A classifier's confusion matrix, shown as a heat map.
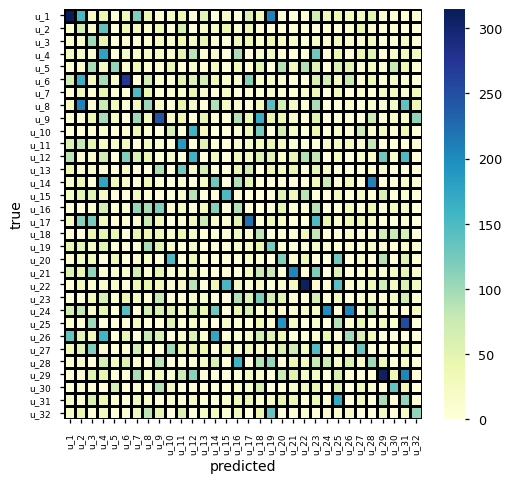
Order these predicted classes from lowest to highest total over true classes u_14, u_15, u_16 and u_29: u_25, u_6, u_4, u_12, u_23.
u_6, u_25, u_23, u_12, u_4
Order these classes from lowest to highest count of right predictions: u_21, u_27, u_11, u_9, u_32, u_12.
u_32, u_27, u_12, u_11, u_21, u_9
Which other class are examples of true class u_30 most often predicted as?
u_9
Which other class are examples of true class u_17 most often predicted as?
u_23
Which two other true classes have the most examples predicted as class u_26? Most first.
u_24, u_6
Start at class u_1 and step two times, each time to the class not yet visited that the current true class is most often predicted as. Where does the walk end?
u_8
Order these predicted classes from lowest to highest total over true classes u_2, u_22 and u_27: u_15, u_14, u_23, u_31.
u_14, u_31, u_23, u_15
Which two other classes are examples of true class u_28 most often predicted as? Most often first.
u_16, u_19
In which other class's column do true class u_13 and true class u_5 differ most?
u_11
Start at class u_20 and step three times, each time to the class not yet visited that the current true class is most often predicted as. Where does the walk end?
u_31
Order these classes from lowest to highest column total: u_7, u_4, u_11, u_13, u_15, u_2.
u_15, u_13, u_11, u_7, u_2, u_4
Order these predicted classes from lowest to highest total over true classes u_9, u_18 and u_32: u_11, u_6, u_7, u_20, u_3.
u_6, u_20, u_3, u_11, u_7
